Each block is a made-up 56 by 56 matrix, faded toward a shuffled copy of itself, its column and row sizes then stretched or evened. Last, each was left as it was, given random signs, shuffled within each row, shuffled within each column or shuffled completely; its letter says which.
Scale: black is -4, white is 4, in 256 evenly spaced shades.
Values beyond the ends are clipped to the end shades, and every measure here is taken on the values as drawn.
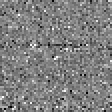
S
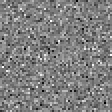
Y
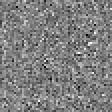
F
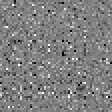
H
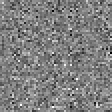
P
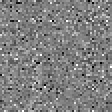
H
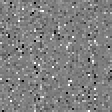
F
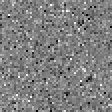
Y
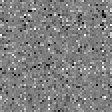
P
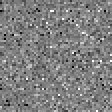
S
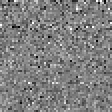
S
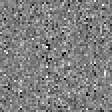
F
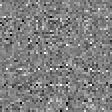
H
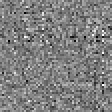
P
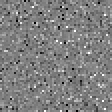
Y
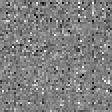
P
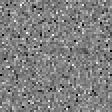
Y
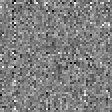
P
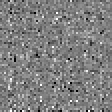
P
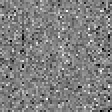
F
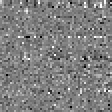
H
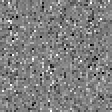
F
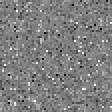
Y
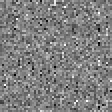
F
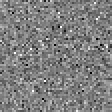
S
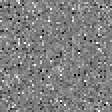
F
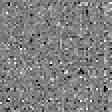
H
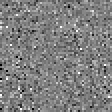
F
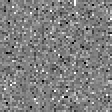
F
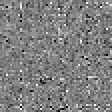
H
